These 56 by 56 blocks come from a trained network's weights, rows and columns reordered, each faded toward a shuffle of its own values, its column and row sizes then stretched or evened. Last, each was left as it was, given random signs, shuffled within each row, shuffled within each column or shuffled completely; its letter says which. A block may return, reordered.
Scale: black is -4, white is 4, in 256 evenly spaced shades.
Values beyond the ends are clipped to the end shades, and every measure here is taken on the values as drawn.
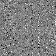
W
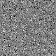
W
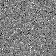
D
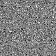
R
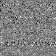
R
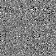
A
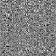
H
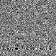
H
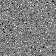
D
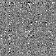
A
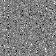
W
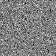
W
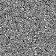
W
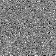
R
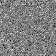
D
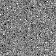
W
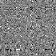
H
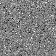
D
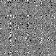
H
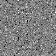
W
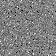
D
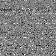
R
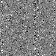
W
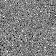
D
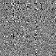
H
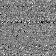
R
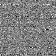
R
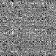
H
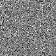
W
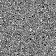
D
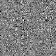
A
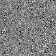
W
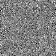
W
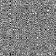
H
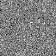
A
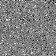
R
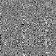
H
